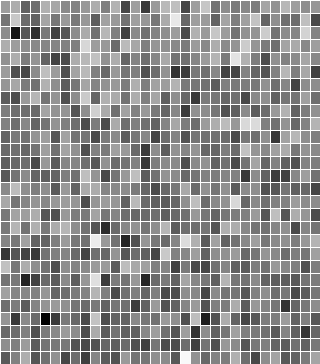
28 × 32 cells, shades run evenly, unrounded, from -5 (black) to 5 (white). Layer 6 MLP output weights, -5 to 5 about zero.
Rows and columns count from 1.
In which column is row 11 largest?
30
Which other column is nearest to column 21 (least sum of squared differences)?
12
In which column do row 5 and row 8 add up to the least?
7
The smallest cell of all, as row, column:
25, 5
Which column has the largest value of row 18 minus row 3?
2
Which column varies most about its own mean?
9
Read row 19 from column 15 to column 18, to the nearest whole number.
1 0 -1 0
